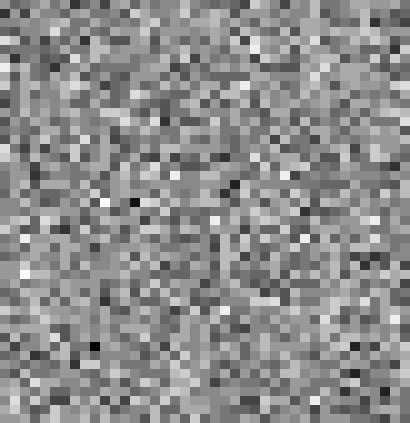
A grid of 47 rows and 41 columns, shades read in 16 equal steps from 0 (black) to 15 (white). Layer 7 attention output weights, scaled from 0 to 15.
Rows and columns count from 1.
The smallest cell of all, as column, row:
10, 39
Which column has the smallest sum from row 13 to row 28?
32
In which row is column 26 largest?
6
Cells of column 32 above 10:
8
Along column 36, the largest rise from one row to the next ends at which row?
43
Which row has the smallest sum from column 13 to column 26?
18
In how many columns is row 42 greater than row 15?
14
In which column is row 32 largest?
16
